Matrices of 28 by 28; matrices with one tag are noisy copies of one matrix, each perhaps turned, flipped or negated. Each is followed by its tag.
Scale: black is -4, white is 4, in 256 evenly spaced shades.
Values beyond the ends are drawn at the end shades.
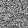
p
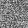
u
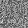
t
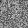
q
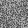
u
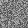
q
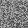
p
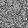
p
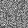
t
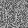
t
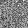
q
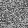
u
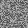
t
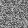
t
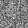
q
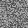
u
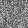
u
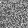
p
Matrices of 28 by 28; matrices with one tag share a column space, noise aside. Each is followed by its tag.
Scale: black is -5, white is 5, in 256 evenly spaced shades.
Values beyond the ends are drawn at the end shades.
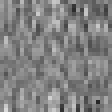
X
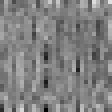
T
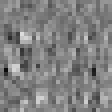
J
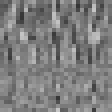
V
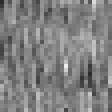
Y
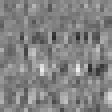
J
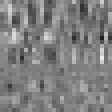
V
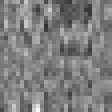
X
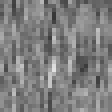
Y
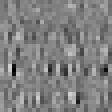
J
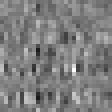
J
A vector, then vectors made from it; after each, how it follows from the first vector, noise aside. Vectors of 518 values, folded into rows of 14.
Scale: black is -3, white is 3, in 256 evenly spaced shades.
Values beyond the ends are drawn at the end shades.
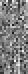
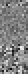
wrapped around, partly zeroed.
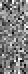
copied.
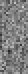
wrapped around, negated, shrunk.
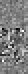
wrapped around, negated, partly zeroed.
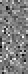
wrapped around, negated, partly zeroed.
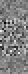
reversed, negated, partly zeroed.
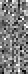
copied.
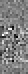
wrapped around, negated, partly zeroed.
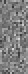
wrapped around, shrunk.
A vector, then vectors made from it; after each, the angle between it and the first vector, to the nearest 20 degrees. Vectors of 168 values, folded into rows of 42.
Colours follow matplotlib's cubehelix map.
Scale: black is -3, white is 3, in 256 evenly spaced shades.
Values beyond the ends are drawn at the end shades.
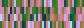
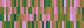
140 degrees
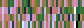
100 degrees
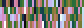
60 degrees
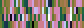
120 degrees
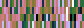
60 degrees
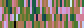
60 degrees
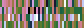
100 degrees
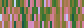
40 degrees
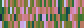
140 degrees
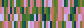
20 degrees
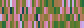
80 degrees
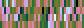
60 degrees
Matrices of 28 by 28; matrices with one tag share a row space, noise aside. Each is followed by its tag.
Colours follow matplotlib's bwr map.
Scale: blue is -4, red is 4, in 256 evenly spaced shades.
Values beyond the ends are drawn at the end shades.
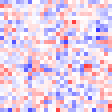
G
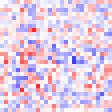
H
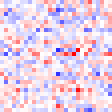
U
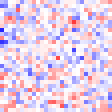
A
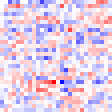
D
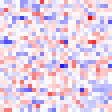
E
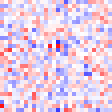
G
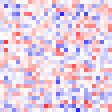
U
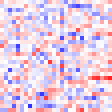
D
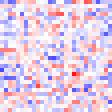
A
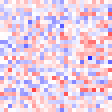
E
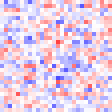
U
